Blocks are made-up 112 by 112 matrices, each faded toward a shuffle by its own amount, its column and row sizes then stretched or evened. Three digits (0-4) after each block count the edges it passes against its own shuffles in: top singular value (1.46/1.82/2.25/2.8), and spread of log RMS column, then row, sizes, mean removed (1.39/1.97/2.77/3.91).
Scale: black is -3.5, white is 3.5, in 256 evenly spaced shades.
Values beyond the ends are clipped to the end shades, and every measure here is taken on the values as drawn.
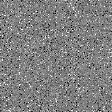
1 2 1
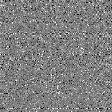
3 0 2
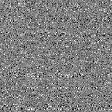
3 0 2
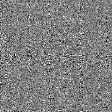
0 3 2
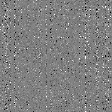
1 3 1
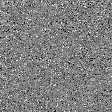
0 0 1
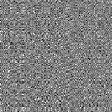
4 2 0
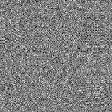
3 0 1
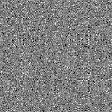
3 1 1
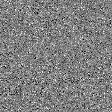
1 0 1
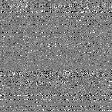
2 1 4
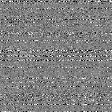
1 0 4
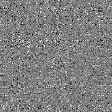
2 1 2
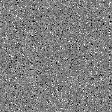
1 2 0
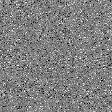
1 0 2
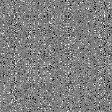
3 3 0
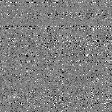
0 2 3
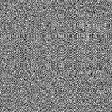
4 1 0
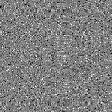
3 0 0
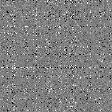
1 3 3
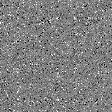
2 1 1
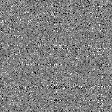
2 1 2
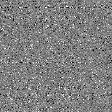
2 1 2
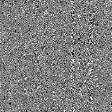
1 3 1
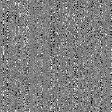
1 4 0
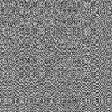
4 2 1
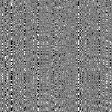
4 4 0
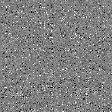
0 2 2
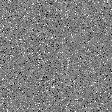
0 1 0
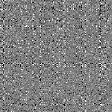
3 3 2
